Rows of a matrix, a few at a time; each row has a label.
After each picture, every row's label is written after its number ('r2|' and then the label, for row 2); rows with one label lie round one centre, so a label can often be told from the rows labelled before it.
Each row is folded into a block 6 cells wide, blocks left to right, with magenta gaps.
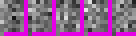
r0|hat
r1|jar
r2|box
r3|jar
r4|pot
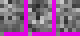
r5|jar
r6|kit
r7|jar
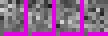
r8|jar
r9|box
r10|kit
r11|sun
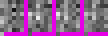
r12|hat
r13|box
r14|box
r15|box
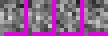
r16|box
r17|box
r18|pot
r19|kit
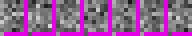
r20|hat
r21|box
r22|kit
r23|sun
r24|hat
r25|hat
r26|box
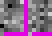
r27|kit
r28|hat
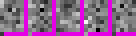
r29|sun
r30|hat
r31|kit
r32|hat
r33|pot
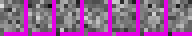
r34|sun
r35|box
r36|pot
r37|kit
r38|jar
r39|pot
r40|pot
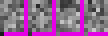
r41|pot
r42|pot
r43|kit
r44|sun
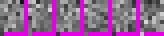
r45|pot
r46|jar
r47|pot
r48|jar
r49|pot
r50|kit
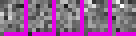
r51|box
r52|pot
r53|pot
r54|jar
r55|jar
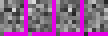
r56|sun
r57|jar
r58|sun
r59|pot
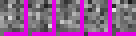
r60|box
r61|box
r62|kit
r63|sun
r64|jar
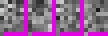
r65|jar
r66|kit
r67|jar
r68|hat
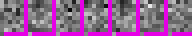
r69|sun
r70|kit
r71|hat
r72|box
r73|kit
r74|jar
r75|jar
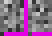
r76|pot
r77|sun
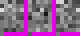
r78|jar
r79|sun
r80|jar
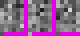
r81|box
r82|hat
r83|sun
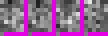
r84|kit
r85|kit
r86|kit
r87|jar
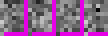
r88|hat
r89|kit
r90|pot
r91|hat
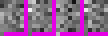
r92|box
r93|jar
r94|hat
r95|jar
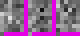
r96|box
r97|hat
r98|sun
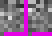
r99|box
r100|jar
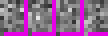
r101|jar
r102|box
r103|sun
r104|hat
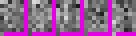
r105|jar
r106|pot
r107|box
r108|sun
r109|hat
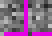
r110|hat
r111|box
